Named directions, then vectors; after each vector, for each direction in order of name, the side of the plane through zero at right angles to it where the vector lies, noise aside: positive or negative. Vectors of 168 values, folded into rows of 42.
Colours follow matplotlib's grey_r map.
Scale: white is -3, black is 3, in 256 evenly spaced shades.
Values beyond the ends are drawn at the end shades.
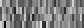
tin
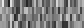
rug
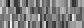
positive, negative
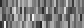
negative, negative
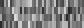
negative, negative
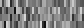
negative, positive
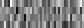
positive, negative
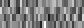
positive, negative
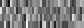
positive, negative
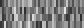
negative, negative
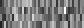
negative, negative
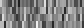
positive, positive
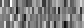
positive, negative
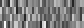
positive, negative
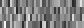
positive, negative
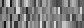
negative, positive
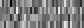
negative, positive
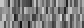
positive, positive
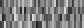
negative, negative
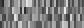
negative, negative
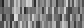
negative, negative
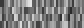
negative, negative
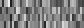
negative, positive
